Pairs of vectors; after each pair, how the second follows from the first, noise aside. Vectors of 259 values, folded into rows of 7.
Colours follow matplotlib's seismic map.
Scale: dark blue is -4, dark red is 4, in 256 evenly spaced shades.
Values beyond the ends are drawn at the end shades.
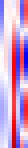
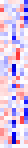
negated, partly zeroed.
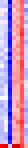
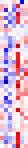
reversed, negated, partly zeroed.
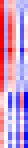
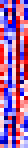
wrapped around, scaled up.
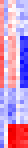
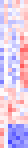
negated, shrunk.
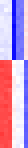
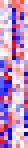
sign-scrambled.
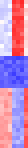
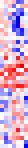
negated, partly zeroed.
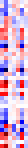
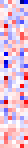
reversed, negated, partly zeroed.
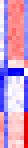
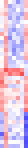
negated, shrunk.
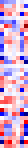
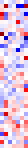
reversed, negated, partly zeroed.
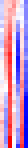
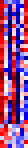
wrapped around, scaled up.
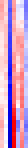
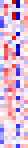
reversed, partly zeroed.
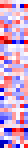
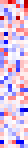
reversed, negated, partly zeroed.
